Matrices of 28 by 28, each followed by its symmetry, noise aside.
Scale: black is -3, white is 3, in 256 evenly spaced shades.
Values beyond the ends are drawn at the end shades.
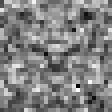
mirrored left to right.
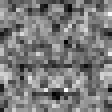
mirrored left to right.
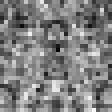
mirrored left to right.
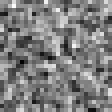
antisymmetric.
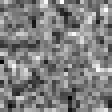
antisymmetric.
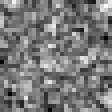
symmetric across the other diagonal.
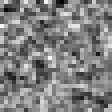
no symmetry.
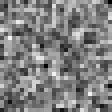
symmetric across the other diagonal.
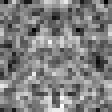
mirrored left to right.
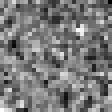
symmetric across the other diagonal.
